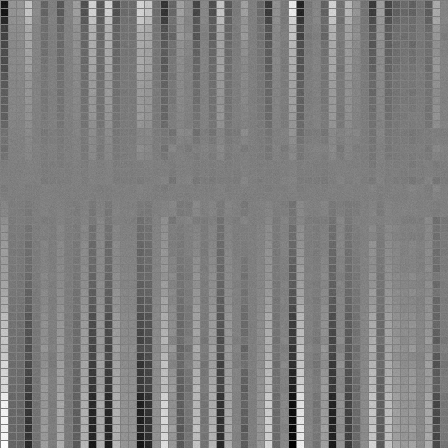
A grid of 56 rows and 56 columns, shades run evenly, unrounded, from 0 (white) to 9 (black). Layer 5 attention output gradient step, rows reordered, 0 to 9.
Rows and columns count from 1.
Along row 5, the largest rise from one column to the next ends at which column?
38
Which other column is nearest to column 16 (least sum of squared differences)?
17
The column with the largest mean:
37
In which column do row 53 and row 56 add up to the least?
1
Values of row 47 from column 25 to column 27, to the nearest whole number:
3 5 3
